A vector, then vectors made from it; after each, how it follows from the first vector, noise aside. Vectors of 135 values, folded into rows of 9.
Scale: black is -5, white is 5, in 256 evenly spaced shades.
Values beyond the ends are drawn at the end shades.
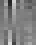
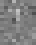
wrapped around, partly zeroed.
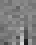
reversed, partly zeroed.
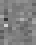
wrapped around, partly zeroed.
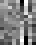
reversed, scaled up.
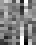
reversed, scaled up.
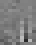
reversed, partly zeroed.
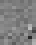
wrapped around, partly zeroed.
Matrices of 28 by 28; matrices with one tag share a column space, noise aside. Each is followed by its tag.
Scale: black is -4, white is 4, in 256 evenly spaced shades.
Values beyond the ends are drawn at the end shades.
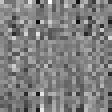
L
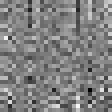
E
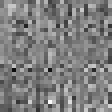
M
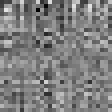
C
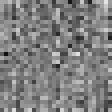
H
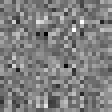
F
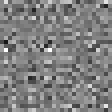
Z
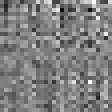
C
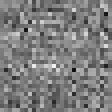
F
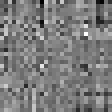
L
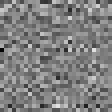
Z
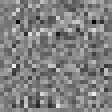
F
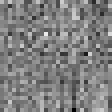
H
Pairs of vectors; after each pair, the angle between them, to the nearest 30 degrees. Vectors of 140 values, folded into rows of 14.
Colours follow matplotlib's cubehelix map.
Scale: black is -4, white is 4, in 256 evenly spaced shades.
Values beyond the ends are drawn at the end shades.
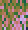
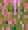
120 degrees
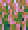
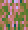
60 degrees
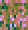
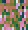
90 degrees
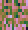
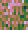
120 degrees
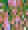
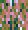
90 degrees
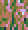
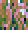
30 degrees
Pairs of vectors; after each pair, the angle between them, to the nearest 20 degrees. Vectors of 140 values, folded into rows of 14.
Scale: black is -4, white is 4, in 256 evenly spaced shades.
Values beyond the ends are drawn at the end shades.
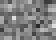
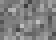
100 degrees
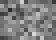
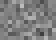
80 degrees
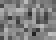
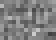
160 degrees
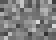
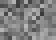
100 degrees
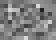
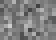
100 degrees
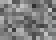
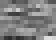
80 degrees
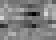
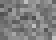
100 degrees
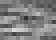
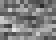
40 degrees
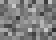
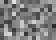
80 degrees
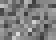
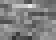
120 degrees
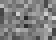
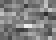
140 degrees
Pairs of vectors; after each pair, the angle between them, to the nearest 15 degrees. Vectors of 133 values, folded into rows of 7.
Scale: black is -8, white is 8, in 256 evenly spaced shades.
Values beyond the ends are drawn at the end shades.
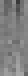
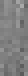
135 degrees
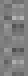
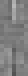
60 degrees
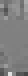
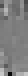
165 degrees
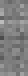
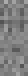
120 degrees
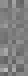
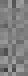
165 degrees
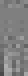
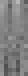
135 degrees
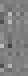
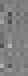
165 degrees
